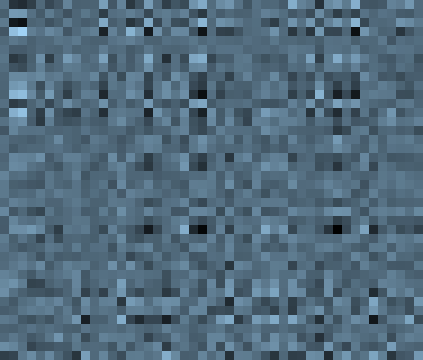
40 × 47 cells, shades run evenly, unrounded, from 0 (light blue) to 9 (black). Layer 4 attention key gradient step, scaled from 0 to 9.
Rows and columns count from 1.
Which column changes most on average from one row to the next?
23
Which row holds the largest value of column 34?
40
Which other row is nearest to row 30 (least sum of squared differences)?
18
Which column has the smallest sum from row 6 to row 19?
3
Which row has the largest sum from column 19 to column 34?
4
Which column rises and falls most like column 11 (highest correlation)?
16
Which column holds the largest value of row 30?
26
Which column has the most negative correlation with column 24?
5
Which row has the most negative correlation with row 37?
31
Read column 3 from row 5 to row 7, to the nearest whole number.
4 5 6
